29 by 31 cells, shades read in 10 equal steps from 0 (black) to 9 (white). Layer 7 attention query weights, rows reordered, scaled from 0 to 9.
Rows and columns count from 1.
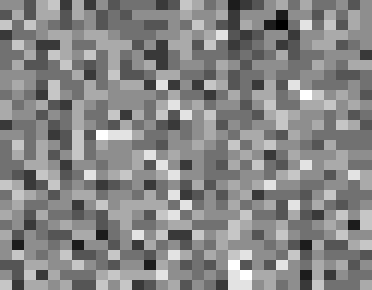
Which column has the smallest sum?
13
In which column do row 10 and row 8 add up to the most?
26
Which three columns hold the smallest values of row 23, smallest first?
30, 3, 9
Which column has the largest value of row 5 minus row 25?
2
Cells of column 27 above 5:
10
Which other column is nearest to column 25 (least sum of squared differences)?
12
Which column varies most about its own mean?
20
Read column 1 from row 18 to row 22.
4 7 4 5 6
